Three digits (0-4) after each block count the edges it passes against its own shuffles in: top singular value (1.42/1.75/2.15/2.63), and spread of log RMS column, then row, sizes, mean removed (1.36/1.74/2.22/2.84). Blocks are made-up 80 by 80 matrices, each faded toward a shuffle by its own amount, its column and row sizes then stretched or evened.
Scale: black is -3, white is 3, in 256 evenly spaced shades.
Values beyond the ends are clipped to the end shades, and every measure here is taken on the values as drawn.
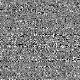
1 1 4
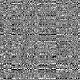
4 2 4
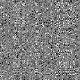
3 3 1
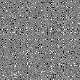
0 3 3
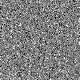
0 1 0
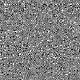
2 0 2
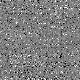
1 0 3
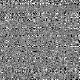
2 3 4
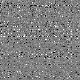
1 2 4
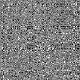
3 2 3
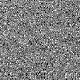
2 1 0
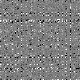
3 4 4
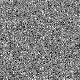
0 0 1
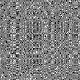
4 2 0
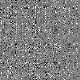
1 4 2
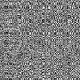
4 3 2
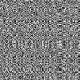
4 2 3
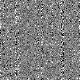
0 4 0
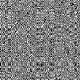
4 3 1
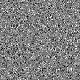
2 0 1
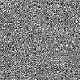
2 2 1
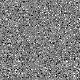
1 2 2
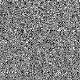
1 1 3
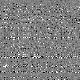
3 1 4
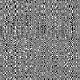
4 4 2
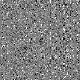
2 3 0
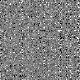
1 4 3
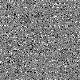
0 0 3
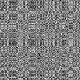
4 0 3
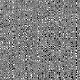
3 4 2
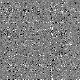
1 3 2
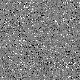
0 0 2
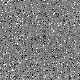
0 1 1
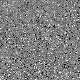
0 0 2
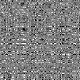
3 2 4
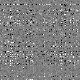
1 3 4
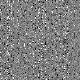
0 4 0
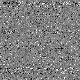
0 0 3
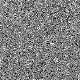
1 1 0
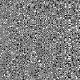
3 2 0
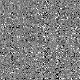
1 3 3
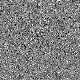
0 0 2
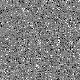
2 1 1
